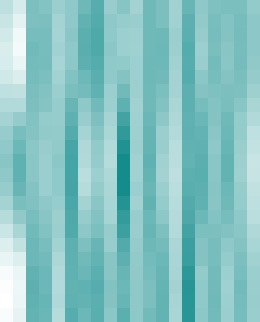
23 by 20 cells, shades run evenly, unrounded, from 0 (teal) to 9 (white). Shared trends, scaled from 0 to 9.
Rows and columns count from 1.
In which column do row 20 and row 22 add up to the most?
1
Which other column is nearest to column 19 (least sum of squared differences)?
4
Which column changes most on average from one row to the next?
2
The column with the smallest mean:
15
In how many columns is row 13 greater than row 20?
12
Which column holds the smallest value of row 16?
10
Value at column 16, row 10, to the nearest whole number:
3
